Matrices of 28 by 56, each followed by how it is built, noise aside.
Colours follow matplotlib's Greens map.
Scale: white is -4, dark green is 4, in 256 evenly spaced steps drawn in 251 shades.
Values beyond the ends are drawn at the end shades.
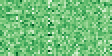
uneven columns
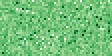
sparse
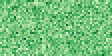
noise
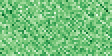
Toeplitz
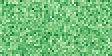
noise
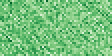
Toeplitz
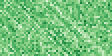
Toeplitz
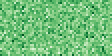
uneven columns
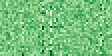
uneven columns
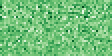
uneven rows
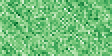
Toeplitz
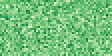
noise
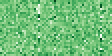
uneven columns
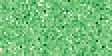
sparse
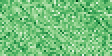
Toeplitz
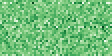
uneven rows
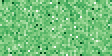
sparse
